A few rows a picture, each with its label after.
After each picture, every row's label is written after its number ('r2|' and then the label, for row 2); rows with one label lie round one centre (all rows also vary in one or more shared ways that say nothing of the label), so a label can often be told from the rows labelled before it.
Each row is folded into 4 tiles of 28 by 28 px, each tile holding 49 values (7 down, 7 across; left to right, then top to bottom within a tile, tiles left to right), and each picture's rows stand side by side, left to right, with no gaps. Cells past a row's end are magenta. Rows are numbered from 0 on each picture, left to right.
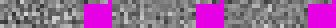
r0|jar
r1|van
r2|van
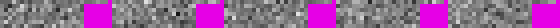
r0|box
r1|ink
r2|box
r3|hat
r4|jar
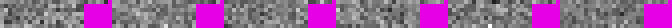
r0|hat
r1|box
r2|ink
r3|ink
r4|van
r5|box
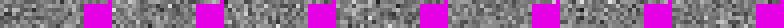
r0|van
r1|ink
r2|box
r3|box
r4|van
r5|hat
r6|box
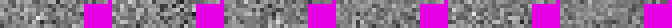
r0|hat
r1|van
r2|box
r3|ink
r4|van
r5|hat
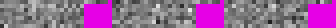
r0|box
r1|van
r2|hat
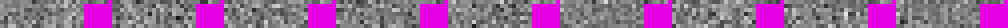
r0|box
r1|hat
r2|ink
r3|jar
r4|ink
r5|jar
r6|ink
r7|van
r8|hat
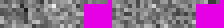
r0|jar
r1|box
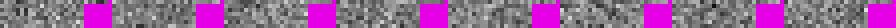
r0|box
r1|jar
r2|jar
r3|ink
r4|jar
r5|box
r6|jar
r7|ink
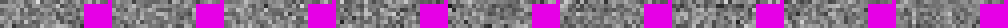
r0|ink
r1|ink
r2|ink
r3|hat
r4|box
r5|ink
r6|jar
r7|ink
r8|ink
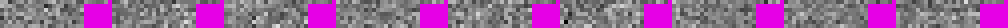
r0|hat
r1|box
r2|box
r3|jar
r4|jar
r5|hat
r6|hat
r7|ink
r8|jar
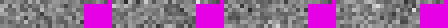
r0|ink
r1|ink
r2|box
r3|box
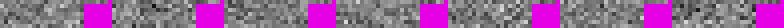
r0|hat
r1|ink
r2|van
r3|jar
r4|hat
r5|jar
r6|van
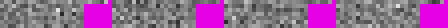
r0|jar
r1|box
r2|box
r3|hat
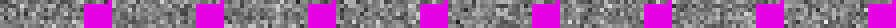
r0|box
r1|hat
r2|box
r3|ink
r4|van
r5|ink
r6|jar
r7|ink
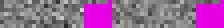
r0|hat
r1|hat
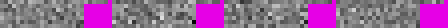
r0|ink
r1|ink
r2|ink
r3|ink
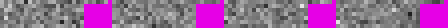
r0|van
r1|hat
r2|ink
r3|hat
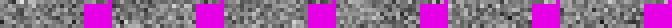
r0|van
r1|van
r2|box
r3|hat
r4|ink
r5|jar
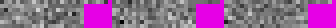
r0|ink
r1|box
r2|van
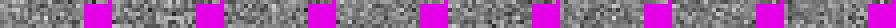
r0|hat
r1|box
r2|hat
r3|van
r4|box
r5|ink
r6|ink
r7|hat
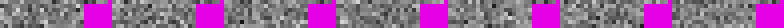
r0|ink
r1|ink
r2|box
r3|jar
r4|box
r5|van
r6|jar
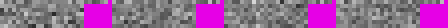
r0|jar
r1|jar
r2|hat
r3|hat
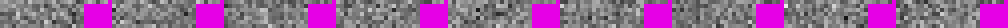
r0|ink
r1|hat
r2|van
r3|hat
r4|box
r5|box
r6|jar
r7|ink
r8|ink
